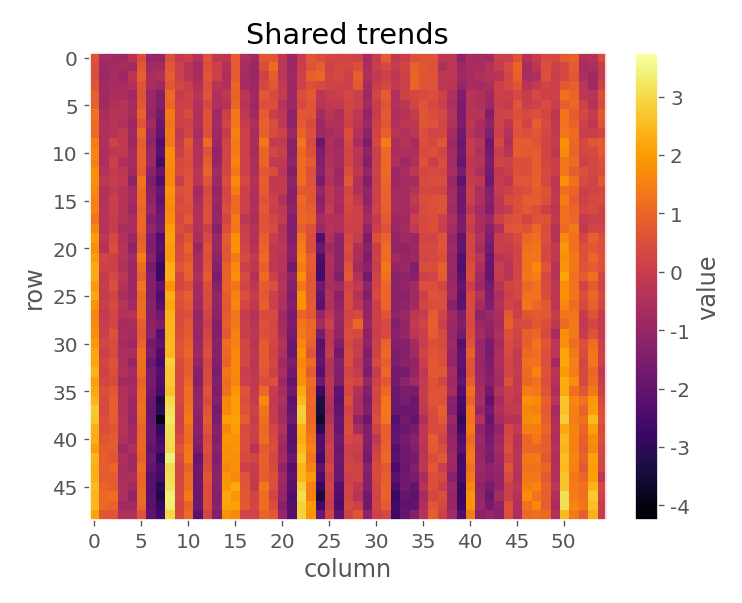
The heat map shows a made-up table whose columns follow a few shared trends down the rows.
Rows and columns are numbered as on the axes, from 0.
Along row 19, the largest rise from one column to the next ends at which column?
8
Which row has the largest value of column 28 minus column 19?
28
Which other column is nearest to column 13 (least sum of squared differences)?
29
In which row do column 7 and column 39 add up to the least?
38
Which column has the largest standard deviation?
24
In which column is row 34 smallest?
7
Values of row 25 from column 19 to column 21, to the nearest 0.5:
0 -0.5 -1.5
